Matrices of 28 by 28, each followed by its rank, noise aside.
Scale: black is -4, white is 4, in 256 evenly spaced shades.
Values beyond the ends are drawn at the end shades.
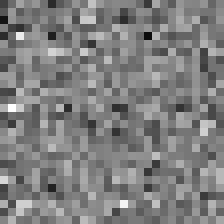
six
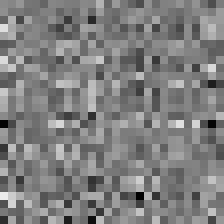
four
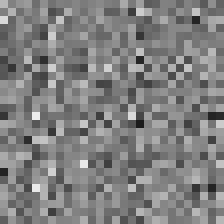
six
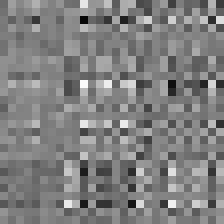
two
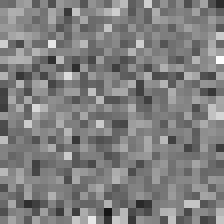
eight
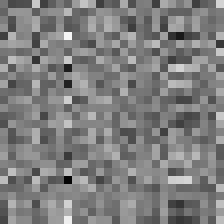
three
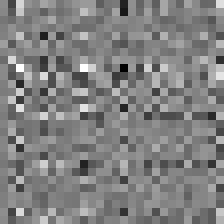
three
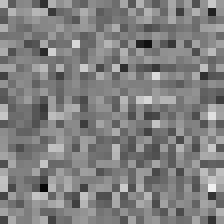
four
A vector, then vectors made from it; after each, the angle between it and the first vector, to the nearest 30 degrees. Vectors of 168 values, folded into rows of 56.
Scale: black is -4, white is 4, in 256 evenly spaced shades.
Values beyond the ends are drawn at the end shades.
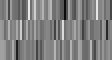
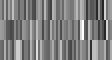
120 degrees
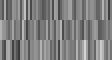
90 degrees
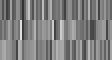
60 degrees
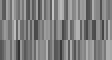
90 degrees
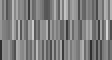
120 degrees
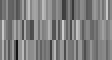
60 degrees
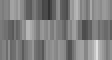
90 degrees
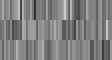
120 degrees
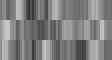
90 degrees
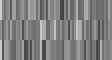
90 degrees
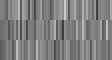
150 degrees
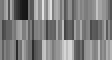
60 degrees
